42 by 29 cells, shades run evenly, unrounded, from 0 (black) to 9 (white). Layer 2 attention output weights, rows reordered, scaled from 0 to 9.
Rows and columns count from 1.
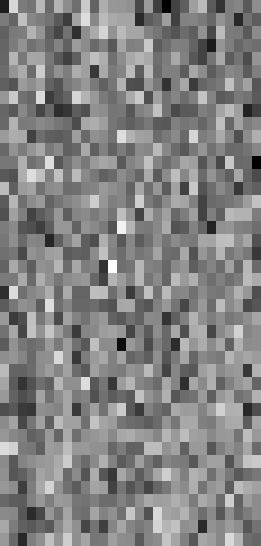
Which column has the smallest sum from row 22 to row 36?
3
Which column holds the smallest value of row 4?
24
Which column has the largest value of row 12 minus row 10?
18
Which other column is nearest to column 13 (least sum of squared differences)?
21
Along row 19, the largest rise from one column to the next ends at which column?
12
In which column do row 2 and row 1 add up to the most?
10
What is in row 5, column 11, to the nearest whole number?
7
